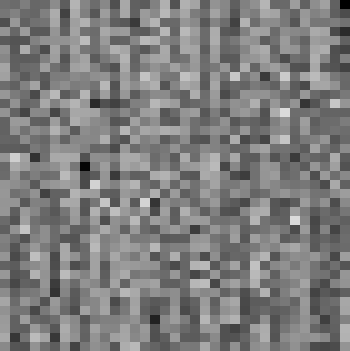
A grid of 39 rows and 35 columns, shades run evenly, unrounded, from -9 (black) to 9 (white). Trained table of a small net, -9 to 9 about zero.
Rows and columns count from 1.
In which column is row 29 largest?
4
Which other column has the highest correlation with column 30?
26
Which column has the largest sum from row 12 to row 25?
8
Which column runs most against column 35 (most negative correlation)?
19
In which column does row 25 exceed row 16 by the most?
30
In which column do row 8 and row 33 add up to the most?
13
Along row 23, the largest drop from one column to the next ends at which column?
16
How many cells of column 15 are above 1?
17
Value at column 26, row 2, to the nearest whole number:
0
